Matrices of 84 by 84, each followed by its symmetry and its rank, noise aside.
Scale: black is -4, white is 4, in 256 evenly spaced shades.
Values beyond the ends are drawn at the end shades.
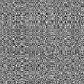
antisymmetric, rank six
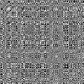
symmetric, rank six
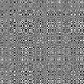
symmetric, rank three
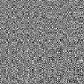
no symmetry, rank six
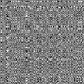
no symmetry, rank six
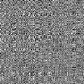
antisymmetric, rank six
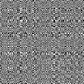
no symmetry, rank four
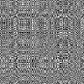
antisymmetric, rank four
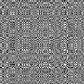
no symmetry, rank three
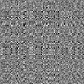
no symmetry, rank six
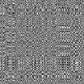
no symmetry, rank four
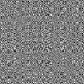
antisymmetric, rank six
